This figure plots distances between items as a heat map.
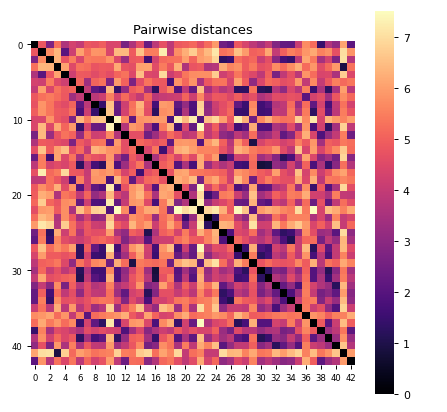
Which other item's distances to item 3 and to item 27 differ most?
41
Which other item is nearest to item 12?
38
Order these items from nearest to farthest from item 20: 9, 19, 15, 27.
9, 27, 19, 15
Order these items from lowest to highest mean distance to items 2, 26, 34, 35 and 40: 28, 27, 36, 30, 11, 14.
30, 11, 28, 27, 14, 36
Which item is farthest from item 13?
24
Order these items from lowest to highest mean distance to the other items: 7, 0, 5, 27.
0, 27, 7, 5
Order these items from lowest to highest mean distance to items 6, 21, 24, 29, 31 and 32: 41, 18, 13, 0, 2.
0, 13, 2, 18, 41
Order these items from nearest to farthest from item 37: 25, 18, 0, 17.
25, 0, 17, 18
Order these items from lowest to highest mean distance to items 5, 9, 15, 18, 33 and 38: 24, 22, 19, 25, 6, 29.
25, 6, 29, 19, 22, 24
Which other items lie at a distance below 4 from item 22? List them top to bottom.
5, 10, 13, 18, 29
